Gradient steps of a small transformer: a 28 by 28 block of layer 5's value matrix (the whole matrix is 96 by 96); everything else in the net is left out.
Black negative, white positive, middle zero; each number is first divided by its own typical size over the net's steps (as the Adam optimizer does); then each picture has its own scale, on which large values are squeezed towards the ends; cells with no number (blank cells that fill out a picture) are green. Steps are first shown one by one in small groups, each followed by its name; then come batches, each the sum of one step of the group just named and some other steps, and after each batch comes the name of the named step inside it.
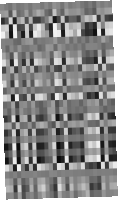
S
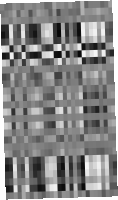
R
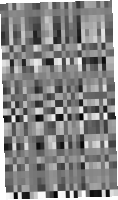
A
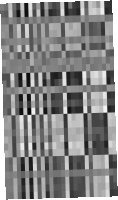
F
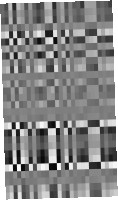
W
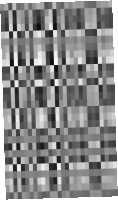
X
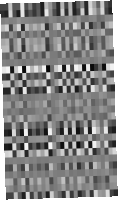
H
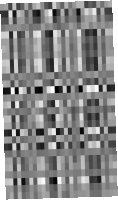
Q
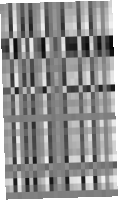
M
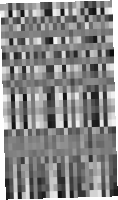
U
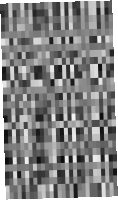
F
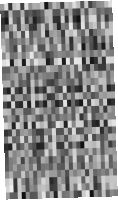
A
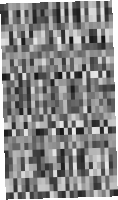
F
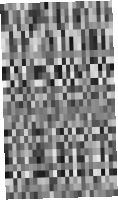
S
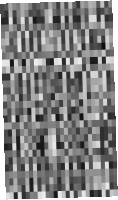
A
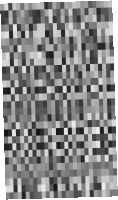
S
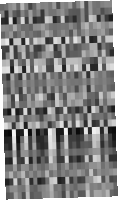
U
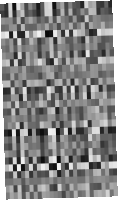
W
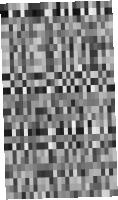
H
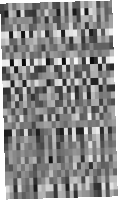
S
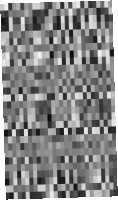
U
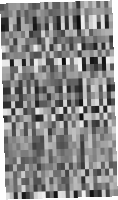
A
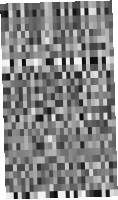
A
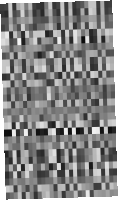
W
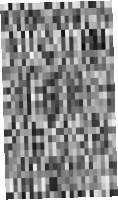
F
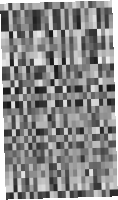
X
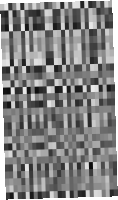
X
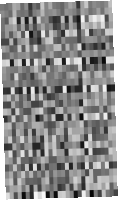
A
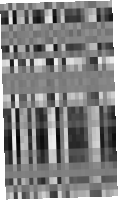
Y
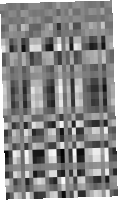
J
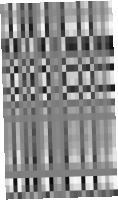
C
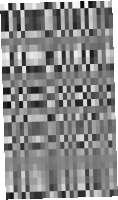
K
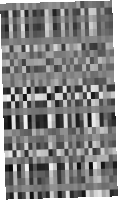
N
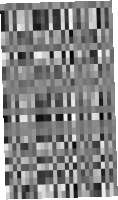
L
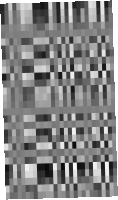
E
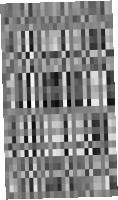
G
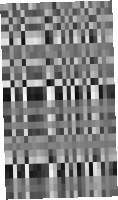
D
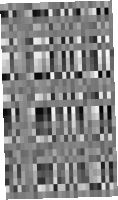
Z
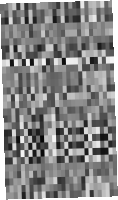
Y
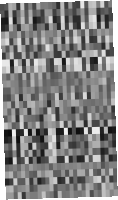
Y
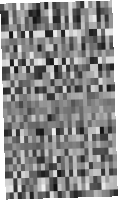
K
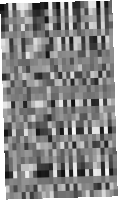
E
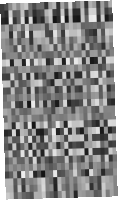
G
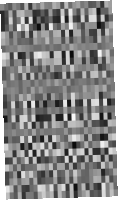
L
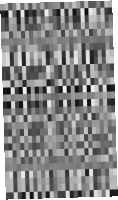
K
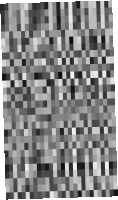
E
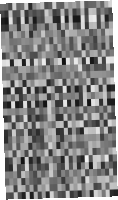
N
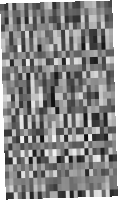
G
